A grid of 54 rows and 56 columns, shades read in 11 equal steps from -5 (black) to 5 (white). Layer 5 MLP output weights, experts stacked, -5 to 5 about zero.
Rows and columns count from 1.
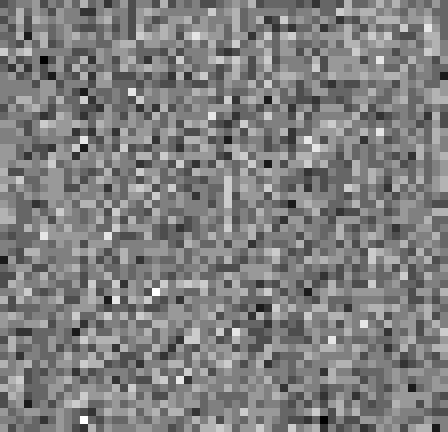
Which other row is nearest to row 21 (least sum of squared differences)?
25
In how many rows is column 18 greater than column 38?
25
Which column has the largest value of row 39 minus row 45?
35
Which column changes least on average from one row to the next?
9
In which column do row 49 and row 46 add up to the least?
52
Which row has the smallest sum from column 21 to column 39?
1
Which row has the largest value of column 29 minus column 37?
26
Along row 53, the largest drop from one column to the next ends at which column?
12
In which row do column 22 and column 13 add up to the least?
14
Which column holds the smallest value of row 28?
36
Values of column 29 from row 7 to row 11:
-3 1 -1 1 1
